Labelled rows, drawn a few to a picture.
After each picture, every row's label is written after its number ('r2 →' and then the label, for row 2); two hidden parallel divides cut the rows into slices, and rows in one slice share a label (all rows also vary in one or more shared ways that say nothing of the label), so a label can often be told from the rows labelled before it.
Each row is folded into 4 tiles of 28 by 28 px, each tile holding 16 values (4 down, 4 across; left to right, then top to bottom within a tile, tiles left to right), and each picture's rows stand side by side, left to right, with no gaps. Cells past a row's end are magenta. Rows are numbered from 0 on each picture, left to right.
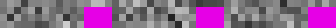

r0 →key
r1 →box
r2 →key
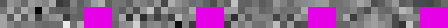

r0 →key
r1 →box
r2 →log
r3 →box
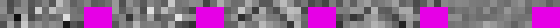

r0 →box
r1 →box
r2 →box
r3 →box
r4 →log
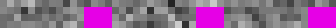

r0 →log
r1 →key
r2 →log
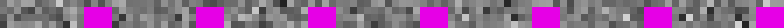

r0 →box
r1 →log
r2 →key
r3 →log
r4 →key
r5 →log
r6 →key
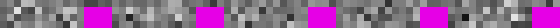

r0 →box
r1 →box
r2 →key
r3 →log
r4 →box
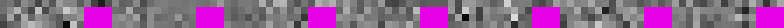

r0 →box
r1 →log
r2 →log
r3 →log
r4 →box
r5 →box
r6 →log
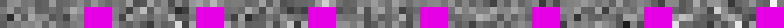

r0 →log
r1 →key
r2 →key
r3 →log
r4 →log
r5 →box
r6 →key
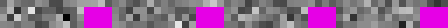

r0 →key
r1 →key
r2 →key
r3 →box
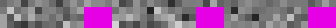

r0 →key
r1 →key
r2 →log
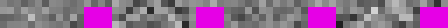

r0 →log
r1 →key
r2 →log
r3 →box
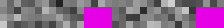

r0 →key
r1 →box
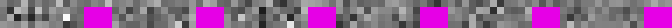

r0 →box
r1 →key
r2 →key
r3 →box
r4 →log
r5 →log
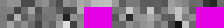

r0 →key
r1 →box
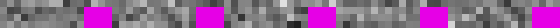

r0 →log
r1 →box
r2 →box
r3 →log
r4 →key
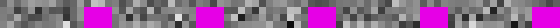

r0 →key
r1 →box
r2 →box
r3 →box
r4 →box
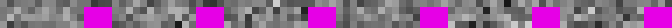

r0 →log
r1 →box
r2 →log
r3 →log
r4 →key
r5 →key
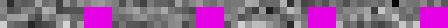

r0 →key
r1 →log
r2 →box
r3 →key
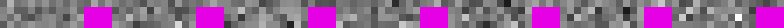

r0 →log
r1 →key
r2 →box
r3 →key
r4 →key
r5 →key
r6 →box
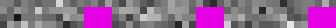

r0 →box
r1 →box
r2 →key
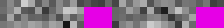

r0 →box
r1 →box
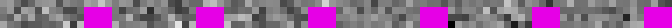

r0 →key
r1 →key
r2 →key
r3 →log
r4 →box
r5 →log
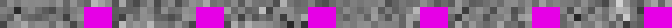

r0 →log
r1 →log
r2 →box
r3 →log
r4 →log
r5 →box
